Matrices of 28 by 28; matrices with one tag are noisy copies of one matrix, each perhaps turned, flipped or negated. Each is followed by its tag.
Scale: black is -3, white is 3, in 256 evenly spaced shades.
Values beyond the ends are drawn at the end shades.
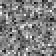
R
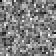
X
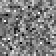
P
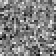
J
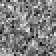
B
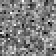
X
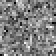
J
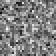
R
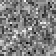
B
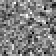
P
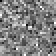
B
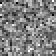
J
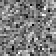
P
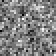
B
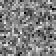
J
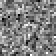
R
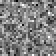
J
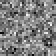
X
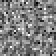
R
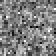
J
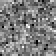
B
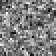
B
